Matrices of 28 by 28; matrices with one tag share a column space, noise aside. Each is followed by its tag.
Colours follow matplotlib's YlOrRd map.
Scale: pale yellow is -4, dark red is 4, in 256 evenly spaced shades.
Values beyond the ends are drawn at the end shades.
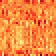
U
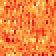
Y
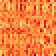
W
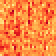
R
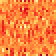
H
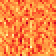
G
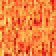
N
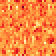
W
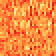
R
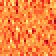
Y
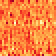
U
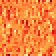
H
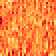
N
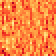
N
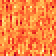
N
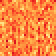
G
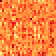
G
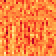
G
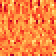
Y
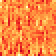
N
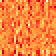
W
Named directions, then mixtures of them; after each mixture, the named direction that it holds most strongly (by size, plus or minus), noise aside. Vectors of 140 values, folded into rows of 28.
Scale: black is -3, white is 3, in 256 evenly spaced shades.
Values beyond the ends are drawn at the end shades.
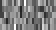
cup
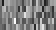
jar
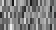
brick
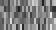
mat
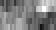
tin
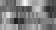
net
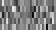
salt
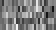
jar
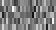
salt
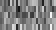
mat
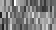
brick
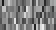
jar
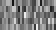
jar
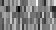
mat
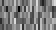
mat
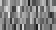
mat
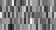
brick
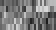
tin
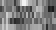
net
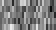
brick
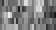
net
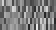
brick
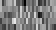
cup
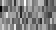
cup
